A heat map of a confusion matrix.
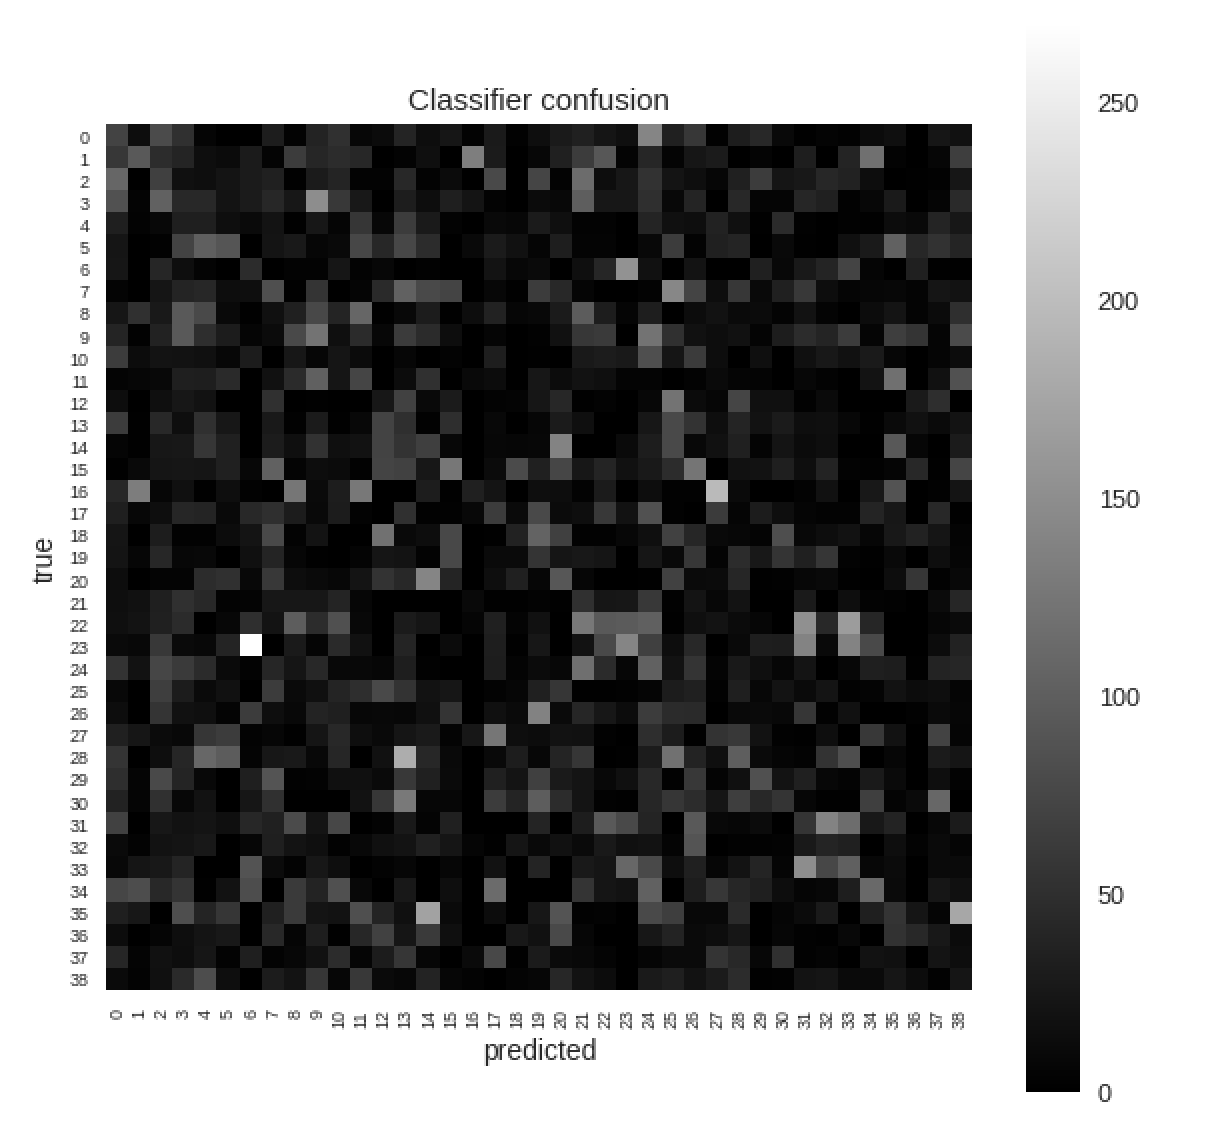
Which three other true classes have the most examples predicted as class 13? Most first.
28, 30, 7
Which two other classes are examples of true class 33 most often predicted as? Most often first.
31, 23
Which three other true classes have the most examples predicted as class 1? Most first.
16, 34, 8
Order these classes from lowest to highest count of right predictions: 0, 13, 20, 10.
10, 13, 0, 20
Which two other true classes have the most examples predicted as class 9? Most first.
3, 11
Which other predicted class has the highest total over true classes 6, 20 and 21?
23
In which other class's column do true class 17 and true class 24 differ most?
21
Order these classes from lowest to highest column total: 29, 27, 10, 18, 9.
18, 29, 27, 10, 9
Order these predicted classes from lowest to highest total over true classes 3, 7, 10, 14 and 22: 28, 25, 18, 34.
18, 34, 28, 25
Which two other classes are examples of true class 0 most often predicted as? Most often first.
24, 2
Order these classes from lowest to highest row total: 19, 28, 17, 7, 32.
32, 19, 17, 7, 28
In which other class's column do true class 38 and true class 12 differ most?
25
